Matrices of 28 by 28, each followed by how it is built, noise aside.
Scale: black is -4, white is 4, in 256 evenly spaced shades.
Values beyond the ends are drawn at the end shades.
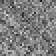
Toeplitz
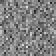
repeating rows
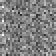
repeating rows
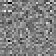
low rank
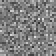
repeating rows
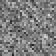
Toeplitz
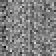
repeating rows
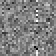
uneven columns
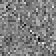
diagonal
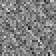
Toeplitz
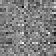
low rank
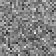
Toeplitz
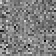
low rank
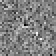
banded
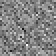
Toeplitz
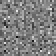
uneven columns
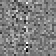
uneven columns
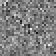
banded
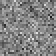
Toeplitz
